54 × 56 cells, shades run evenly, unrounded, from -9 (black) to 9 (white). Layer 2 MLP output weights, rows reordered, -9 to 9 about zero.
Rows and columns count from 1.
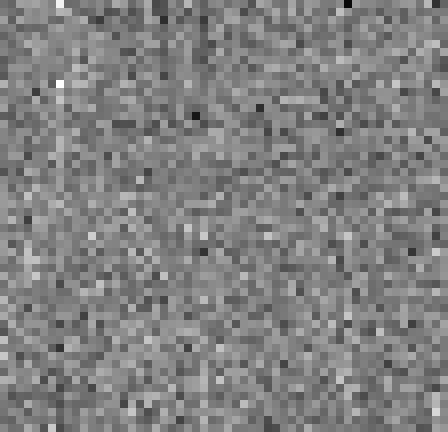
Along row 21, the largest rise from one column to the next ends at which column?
8
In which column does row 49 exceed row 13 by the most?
44
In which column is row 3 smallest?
21
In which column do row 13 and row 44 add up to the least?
24
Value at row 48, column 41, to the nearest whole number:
-3
